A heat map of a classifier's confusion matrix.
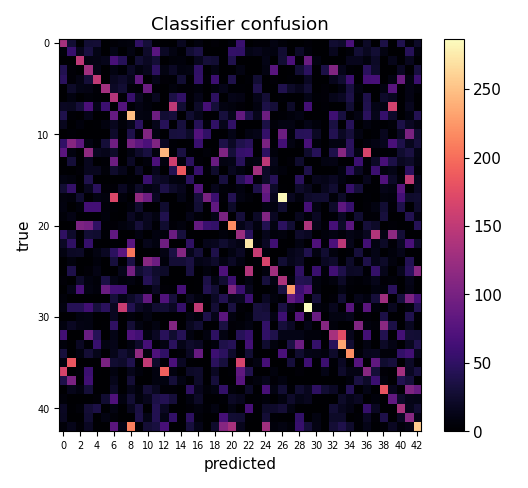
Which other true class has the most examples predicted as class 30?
22
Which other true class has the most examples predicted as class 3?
12
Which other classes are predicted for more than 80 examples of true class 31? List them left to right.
13, 35, 38
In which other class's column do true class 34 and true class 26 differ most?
9
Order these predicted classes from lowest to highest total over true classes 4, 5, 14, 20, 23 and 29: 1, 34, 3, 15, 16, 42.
15, 1, 42, 3, 34, 16
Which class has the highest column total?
24
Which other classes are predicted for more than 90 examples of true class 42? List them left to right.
8, 19, 20, 24
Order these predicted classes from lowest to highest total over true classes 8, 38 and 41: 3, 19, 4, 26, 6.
4, 26, 3, 6, 19
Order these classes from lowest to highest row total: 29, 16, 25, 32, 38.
16, 38, 25, 32, 29
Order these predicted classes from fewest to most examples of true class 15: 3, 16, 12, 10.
16, 12, 3, 10
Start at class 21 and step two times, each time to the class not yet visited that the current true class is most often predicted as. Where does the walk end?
1
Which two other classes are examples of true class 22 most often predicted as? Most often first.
33, 12
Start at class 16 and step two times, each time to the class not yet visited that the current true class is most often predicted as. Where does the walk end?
10
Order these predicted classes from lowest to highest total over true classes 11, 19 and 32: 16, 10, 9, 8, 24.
16, 10, 9, 8, 24
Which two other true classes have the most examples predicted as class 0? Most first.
36, 12
